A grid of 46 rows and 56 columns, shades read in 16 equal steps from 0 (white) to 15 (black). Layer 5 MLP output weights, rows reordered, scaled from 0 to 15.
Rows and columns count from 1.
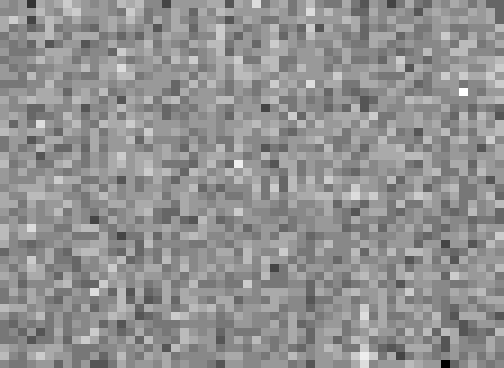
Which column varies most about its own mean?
41
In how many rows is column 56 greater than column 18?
17
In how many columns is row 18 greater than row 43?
16
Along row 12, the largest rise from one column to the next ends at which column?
53
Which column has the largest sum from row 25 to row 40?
50
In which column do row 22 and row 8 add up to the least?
22
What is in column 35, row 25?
5
